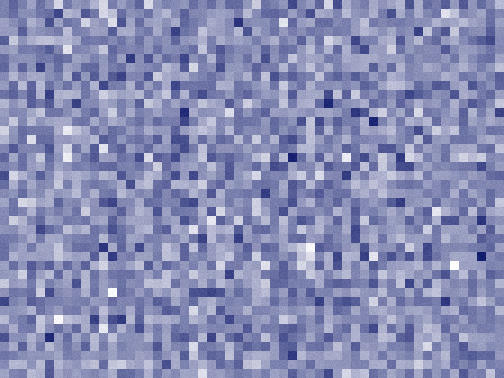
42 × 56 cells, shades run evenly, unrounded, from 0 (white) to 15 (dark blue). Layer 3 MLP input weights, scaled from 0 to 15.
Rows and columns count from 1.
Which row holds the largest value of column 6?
38
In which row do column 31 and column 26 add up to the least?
13
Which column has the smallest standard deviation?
31
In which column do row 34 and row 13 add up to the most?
40
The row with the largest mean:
34
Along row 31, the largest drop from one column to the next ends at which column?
27
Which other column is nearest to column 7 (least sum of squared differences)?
17
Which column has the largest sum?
33
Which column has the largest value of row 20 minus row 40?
22
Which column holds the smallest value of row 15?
8
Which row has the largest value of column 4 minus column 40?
11
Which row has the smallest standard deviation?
35
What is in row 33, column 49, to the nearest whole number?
4
